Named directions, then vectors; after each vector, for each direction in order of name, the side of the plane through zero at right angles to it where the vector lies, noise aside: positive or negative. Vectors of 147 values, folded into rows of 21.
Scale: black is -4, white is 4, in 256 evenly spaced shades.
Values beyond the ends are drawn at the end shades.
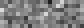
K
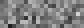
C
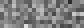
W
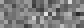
negative, positive, negative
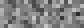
negative, positive, negative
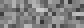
positive, negative, positive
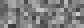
positive, negative, positive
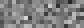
negative, negative, positive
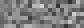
negative, negative, positive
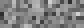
positive, negative, positive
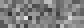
negative, negative, negative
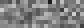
negative, positive, positive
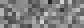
negative, positive, negative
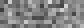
positive, negative, negative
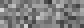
positive, positive, positive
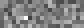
negative, negative, positive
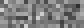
positive, positive, positive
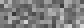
positive, negative, negative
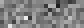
negative, negative, positive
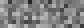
negative, positive, positive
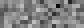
negative, negative, positive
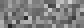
positive, positive, negative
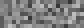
negative, negative, positive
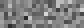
positive, positive, negative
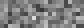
negative, positive, negative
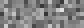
positive, negative, positive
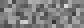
positive, negative, negative
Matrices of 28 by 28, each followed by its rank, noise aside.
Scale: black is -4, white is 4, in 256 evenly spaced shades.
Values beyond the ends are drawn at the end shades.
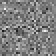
six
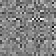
four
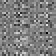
four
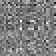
four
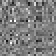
four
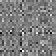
four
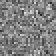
eight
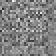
six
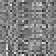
four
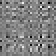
three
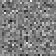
eight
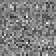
eight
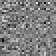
four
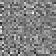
six
